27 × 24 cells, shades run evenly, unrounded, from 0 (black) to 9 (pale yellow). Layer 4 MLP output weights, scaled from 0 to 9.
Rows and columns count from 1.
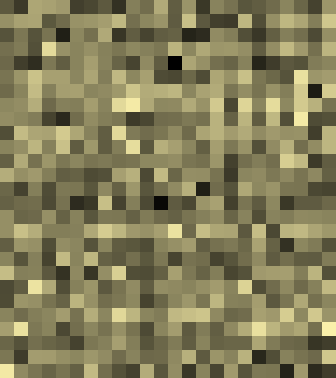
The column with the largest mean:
22
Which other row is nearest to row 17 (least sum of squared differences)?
23
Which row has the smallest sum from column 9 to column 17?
3
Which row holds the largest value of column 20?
8
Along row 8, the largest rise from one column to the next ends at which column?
18
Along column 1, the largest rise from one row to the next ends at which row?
27
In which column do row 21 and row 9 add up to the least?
5
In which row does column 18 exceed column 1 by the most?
21
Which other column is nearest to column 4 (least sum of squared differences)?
17
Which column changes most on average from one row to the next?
9
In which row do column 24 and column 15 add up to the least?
14
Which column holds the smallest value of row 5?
13
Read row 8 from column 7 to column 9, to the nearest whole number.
6 5 8
